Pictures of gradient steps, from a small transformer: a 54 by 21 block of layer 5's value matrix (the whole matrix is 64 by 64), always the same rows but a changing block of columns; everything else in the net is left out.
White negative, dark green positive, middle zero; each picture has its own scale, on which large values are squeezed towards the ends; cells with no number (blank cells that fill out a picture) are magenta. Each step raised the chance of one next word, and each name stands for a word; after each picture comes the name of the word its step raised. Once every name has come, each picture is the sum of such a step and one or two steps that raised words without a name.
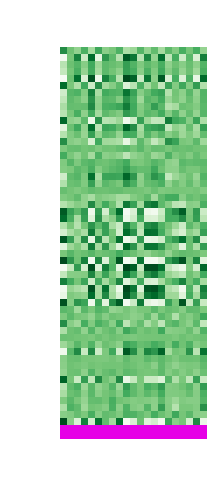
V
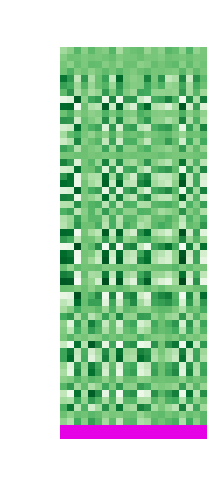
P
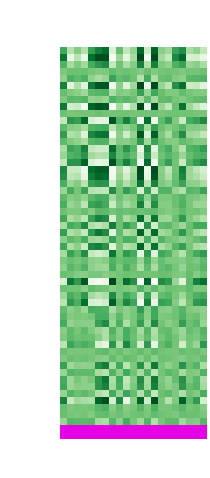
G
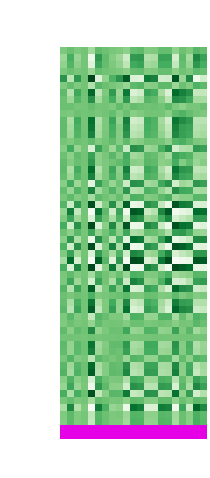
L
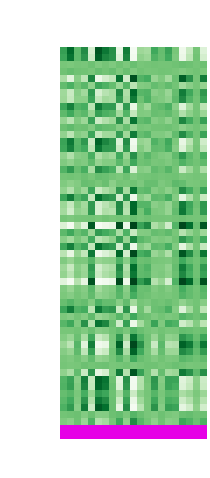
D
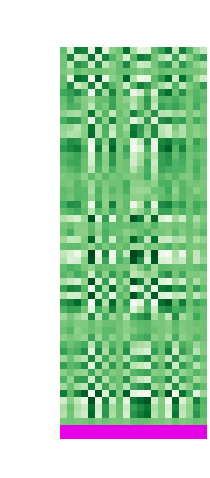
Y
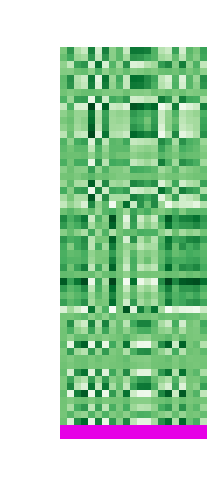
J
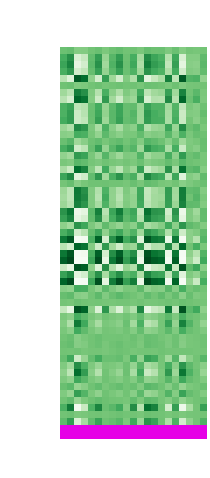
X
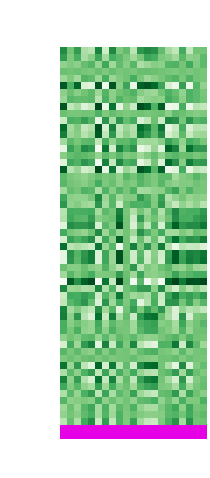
G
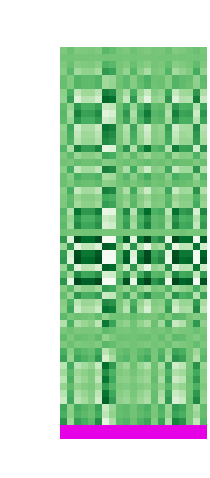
X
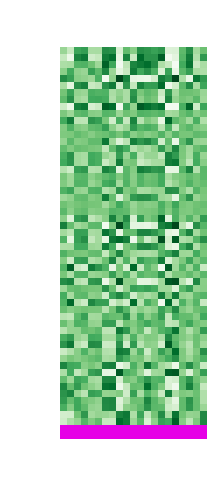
G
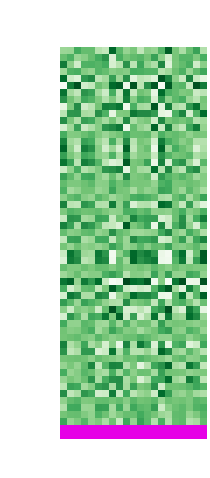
Y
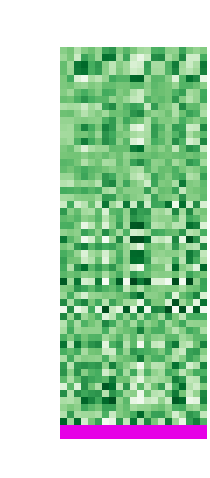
J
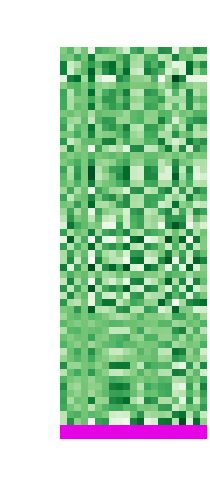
V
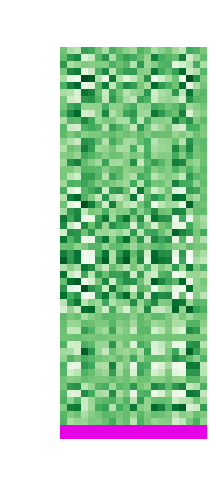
Y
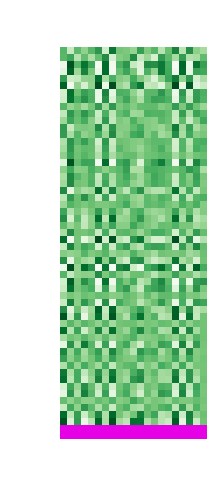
V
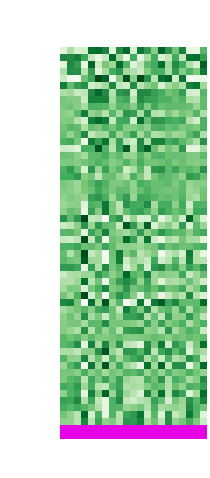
Y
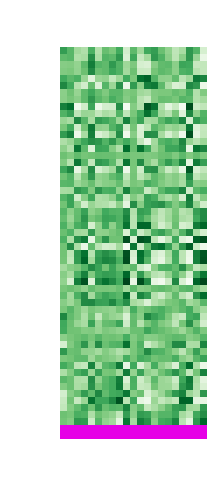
G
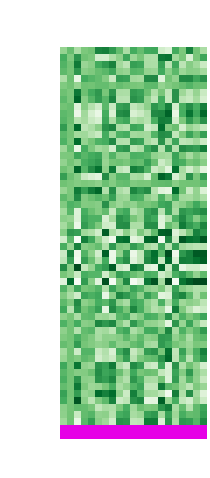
X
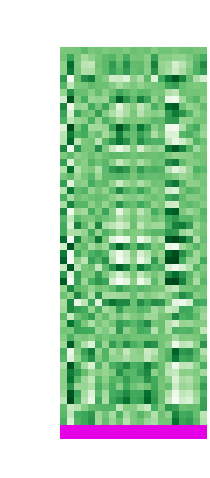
P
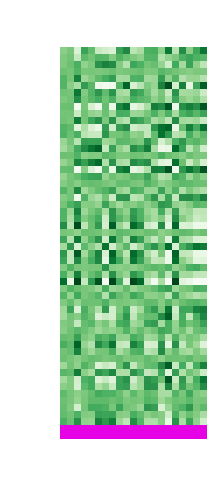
D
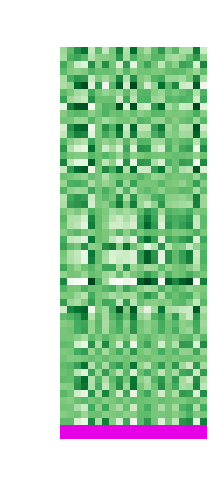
J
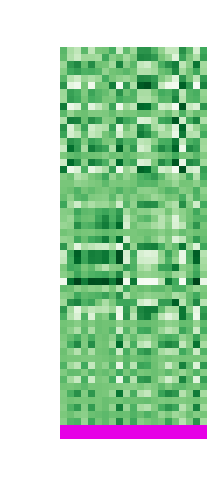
G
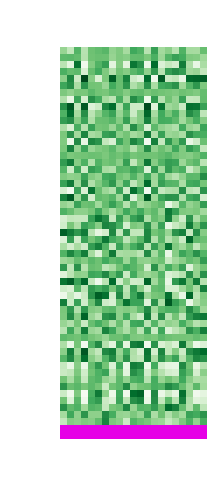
P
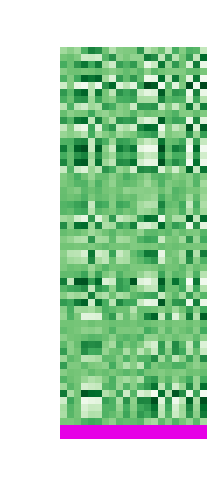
Y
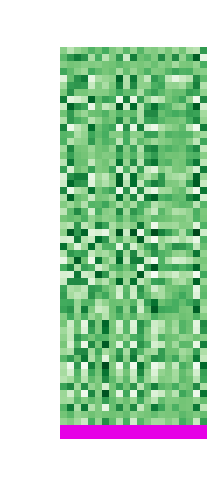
P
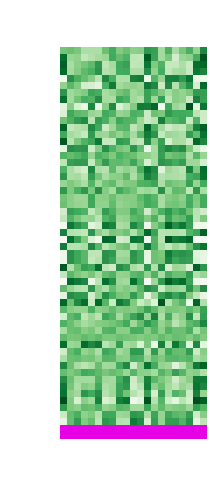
G
